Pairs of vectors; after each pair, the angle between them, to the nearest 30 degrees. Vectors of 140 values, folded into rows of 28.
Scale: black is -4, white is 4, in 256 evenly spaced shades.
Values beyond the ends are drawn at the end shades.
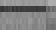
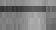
30 degrees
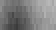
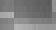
120 degrees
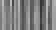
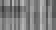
150 degrees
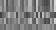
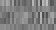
120 degrees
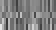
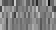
60 degrees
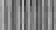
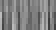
120 degrees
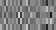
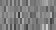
150 degrees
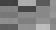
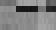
60 degrees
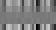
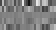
120 degrees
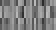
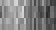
120 degrees
